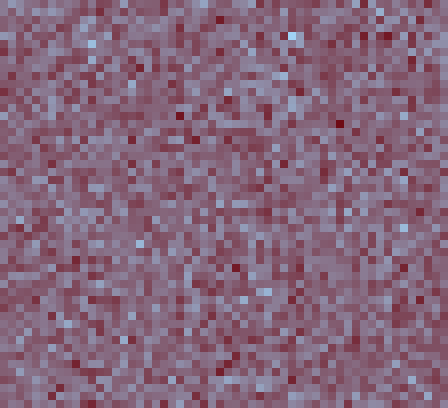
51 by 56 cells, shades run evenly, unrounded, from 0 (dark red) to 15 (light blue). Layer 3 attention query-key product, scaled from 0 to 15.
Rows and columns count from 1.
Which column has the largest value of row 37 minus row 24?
33
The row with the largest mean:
29
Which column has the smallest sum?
23
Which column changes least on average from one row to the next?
39
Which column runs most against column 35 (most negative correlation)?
32
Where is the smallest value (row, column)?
16, 43
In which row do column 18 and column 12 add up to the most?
31
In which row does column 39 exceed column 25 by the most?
50
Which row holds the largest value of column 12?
6
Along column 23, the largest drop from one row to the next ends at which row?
15
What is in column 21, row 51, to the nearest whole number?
3
